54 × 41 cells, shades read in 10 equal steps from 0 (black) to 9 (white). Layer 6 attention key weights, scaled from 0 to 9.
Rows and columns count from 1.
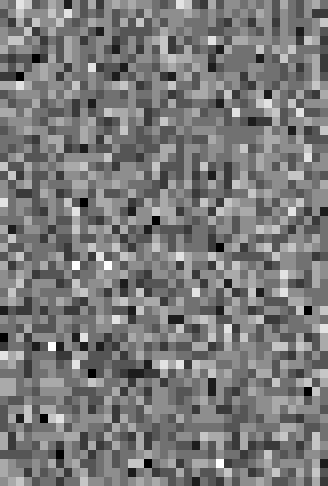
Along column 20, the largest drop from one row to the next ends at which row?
25
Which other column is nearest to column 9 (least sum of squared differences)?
26
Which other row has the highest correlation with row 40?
54
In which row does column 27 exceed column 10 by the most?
38
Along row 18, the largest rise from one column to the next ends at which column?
39
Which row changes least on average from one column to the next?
48
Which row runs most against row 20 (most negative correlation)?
42
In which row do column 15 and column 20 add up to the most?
28
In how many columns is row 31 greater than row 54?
19
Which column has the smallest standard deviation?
24
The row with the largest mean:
10
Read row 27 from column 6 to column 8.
2 5 3
